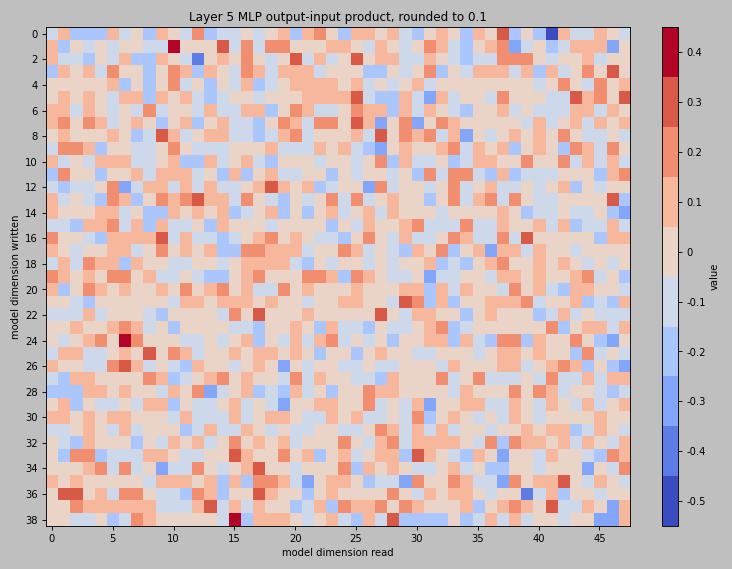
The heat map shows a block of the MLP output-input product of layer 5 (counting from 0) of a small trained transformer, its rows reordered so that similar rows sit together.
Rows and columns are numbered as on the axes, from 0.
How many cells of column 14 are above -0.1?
18
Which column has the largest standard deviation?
46
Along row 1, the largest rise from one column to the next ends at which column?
10
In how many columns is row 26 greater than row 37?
13
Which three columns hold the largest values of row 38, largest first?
15, 28, 7
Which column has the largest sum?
6
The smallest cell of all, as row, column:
0, 41
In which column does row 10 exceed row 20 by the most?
42
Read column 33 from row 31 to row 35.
-0.1 0.1 -0.1 0.1 0.2
